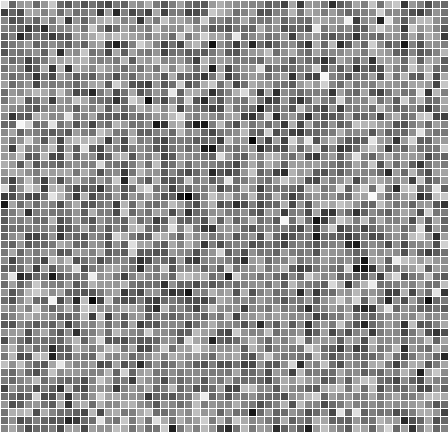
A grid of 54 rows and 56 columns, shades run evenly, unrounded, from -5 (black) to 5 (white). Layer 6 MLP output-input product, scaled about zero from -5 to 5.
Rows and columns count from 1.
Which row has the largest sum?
3
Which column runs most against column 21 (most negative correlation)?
47
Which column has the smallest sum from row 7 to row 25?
21
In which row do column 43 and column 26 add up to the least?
19
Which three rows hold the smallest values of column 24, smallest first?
25, 37, 27
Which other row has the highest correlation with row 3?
9
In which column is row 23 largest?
29
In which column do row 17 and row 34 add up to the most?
53
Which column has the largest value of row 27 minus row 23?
16
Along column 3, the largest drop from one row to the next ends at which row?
17
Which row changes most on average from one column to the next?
18
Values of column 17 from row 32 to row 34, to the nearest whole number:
3 -1 0
